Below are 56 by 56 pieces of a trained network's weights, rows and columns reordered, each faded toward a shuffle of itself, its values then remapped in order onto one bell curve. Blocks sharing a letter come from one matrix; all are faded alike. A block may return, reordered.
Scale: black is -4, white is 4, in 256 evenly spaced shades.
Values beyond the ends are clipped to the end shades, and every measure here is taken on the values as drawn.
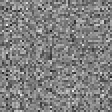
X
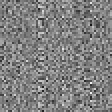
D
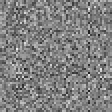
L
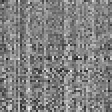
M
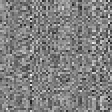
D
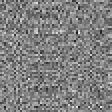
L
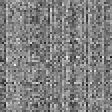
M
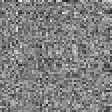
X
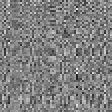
D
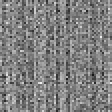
M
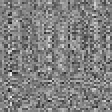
D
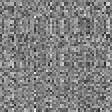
D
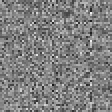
X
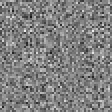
L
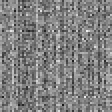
M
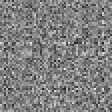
X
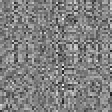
D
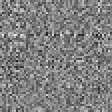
X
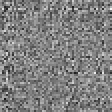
X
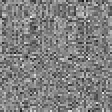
L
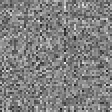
X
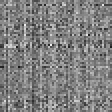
M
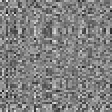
D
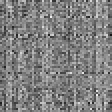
M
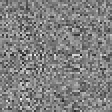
X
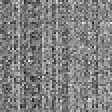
M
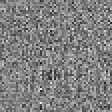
X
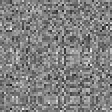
L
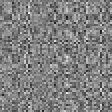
D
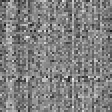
M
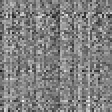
M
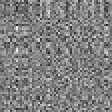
D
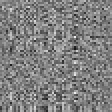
D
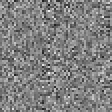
X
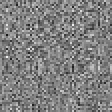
L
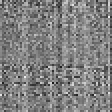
M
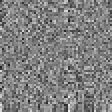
L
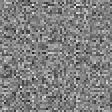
L
